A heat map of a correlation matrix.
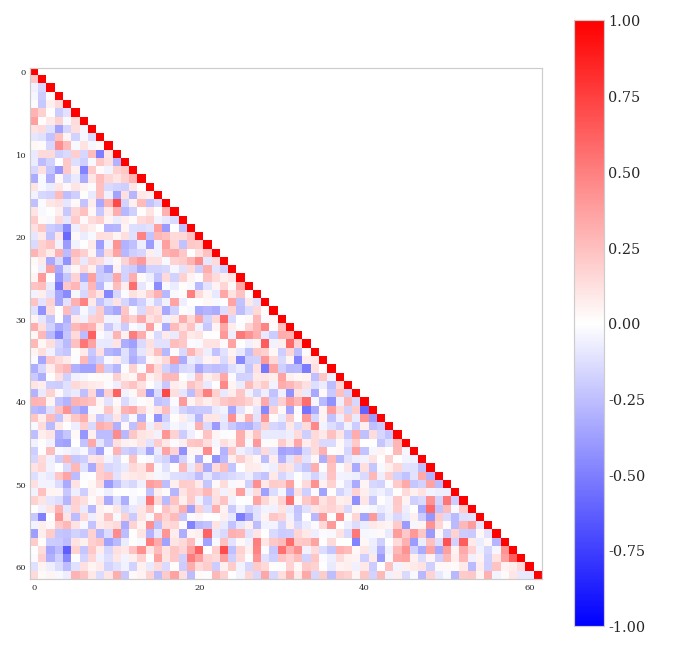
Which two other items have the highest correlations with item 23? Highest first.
58, 30
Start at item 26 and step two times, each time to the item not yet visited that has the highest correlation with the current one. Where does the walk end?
32
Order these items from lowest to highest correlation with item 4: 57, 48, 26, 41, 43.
57, 48, 43, 26, 41
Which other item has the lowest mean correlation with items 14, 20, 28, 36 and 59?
4
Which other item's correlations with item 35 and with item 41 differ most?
28
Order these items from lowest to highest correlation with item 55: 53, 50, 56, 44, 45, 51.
45, 51, 56, 50, 44, 53
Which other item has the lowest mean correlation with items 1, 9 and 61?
29
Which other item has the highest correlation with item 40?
33
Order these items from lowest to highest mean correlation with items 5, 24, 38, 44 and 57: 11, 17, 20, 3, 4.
3, 4, 11, 20, 17
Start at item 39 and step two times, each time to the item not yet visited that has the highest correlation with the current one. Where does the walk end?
10
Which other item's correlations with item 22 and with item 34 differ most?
43
